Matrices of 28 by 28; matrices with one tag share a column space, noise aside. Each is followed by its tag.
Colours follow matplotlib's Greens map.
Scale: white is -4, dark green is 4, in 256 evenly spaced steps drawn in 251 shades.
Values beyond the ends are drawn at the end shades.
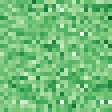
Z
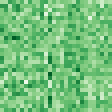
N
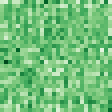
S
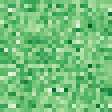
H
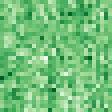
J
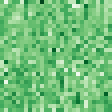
S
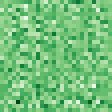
Z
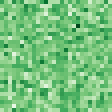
N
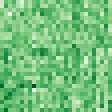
J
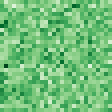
H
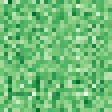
N
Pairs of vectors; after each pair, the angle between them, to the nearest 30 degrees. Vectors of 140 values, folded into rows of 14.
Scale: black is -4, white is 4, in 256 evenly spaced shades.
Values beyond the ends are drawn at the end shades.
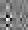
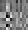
30 degrees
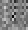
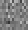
120 degrees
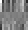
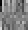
150 degrees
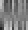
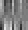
30 degrees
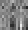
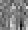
150 degrees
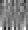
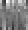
120 degrees
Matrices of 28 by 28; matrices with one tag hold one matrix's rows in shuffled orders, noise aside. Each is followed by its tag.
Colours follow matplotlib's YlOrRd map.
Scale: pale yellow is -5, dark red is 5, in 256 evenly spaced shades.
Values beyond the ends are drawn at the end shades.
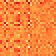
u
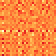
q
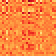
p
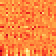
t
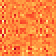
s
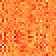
s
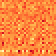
q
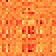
p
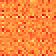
q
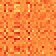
u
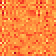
s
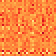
q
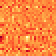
t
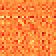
q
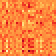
p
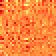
t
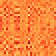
u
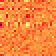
t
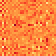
s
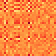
u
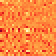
t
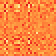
u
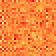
s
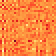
s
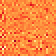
s
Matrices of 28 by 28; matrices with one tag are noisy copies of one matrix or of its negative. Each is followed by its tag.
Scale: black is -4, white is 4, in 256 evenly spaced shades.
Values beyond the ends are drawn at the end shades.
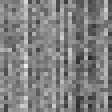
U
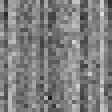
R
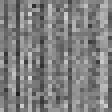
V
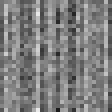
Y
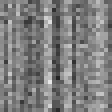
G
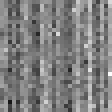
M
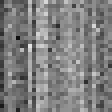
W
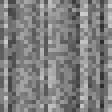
R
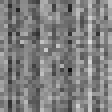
M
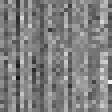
V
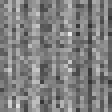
M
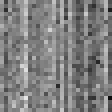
U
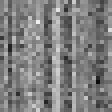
G
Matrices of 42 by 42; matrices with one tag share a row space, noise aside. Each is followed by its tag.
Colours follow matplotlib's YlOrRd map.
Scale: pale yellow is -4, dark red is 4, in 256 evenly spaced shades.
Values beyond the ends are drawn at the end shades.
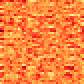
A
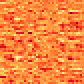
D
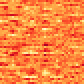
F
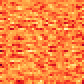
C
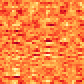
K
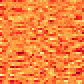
C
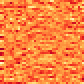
A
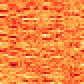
F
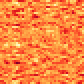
K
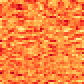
C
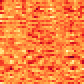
A
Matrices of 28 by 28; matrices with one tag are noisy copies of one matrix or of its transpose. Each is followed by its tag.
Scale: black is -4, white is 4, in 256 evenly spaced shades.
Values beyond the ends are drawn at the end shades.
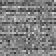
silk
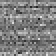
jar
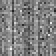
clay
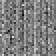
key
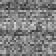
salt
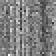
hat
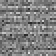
silk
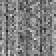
jar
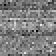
salt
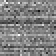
key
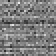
key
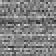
key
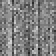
clay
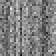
hat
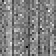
clay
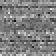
jar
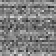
jar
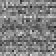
jar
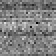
salt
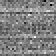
clay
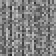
silk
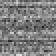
jar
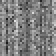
jar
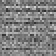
silk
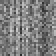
hat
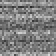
jar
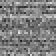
jar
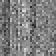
salt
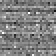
silk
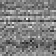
hat
